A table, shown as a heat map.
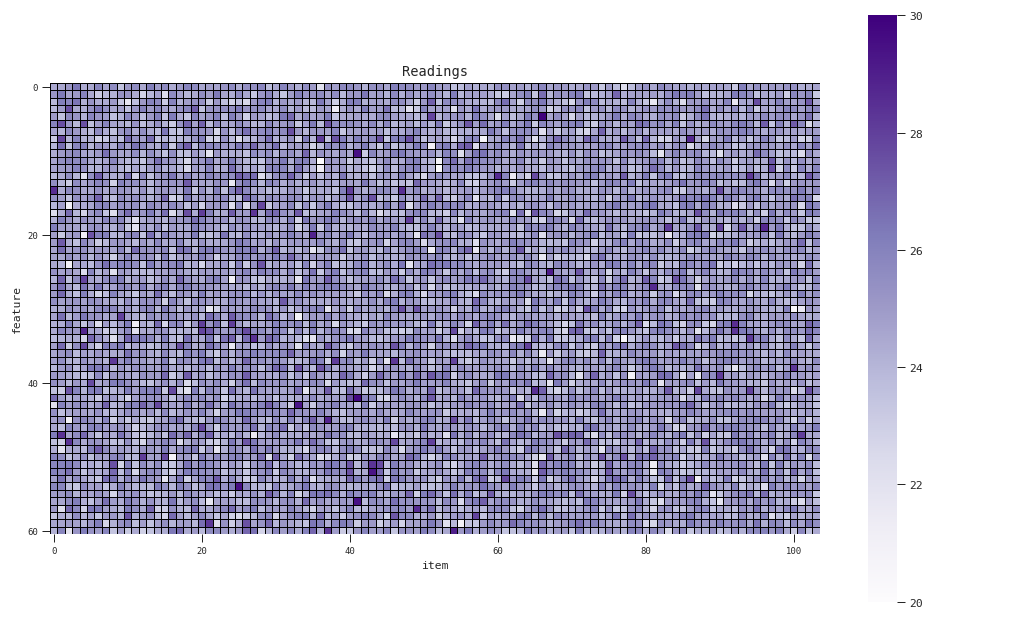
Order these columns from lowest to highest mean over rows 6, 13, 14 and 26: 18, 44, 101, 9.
44, 101, 9, 18
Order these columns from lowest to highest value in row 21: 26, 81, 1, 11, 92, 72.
11, 81, 72, 26, 92, 1
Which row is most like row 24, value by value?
16
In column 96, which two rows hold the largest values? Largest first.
19, 5
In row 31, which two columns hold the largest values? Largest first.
9, 24
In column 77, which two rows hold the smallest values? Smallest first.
34, 0
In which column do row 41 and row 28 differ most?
94
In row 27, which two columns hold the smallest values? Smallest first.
87, 51
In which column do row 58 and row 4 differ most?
66
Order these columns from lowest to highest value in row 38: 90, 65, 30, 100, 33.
90, 65, 30, 33, 100
